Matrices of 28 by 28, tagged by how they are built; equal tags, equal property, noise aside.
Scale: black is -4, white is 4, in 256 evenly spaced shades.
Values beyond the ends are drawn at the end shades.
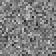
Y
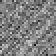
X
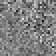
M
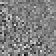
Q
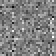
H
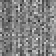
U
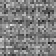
U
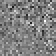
M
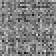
U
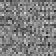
U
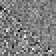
Q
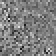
Q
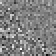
Q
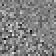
Q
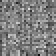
U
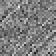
X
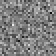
Y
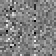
H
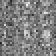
U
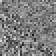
Q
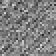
X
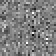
H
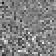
Q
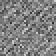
X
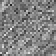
X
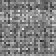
U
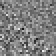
Q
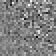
M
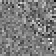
M
